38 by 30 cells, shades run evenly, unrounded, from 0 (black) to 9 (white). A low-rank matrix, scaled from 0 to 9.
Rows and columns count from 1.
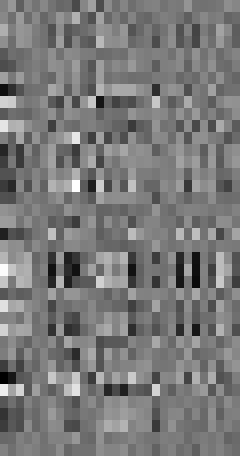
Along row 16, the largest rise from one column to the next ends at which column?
13
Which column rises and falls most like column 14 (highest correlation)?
16
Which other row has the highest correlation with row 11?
26
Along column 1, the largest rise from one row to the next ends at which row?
33
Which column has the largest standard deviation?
1
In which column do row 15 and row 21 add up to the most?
10
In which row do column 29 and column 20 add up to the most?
9
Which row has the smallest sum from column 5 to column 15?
23
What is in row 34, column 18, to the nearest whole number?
5
